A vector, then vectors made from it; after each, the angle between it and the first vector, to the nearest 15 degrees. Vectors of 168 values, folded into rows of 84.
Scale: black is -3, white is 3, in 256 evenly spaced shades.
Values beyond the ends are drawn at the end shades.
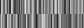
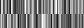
15 degrees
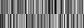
120 degrees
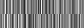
75 degrees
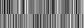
90 degrees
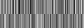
90 degrees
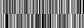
90 degrees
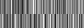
75 degrees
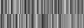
165 degrees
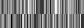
75 degrees
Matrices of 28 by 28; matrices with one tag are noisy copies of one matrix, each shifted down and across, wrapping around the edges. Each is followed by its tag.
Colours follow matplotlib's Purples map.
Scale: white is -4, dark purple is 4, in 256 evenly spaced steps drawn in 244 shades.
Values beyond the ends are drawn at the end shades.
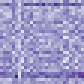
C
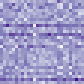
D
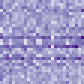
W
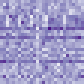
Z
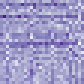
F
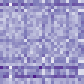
W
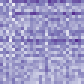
F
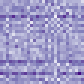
F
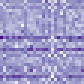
F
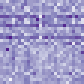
W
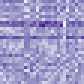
C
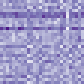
C
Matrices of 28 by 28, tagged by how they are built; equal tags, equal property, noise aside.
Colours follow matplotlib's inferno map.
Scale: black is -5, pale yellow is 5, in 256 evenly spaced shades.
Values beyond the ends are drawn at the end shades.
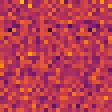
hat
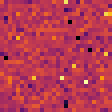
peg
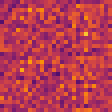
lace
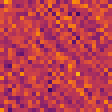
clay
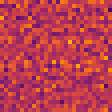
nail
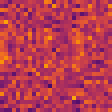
nail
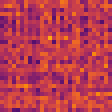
nail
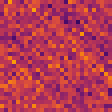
clay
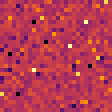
peg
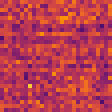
nail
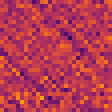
clay
